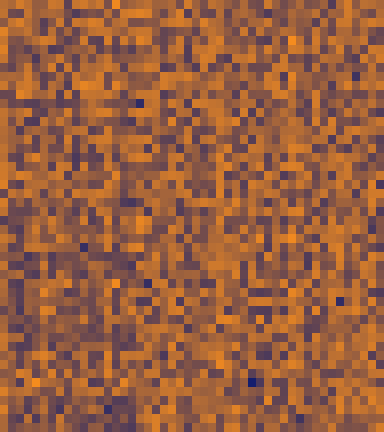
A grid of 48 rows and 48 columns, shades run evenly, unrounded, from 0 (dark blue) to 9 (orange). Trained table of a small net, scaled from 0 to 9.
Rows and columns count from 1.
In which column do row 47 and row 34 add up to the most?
20
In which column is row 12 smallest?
18
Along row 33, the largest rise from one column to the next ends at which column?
37
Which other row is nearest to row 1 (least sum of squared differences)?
44
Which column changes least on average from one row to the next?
28
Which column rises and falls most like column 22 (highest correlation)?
25
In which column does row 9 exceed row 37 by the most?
24
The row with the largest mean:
10
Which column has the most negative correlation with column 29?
23
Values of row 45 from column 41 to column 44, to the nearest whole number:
3 6 8 5
